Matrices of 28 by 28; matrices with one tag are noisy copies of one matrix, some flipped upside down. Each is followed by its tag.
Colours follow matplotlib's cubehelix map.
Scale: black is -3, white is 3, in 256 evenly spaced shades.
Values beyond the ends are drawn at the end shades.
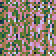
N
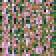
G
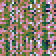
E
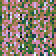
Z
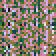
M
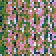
N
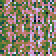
N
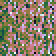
N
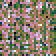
G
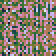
M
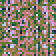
M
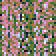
Z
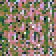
N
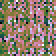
N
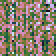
E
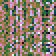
E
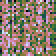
G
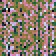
M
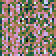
Z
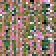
E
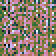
M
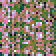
G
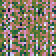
M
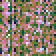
G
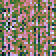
M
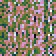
N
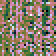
E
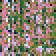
G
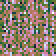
M
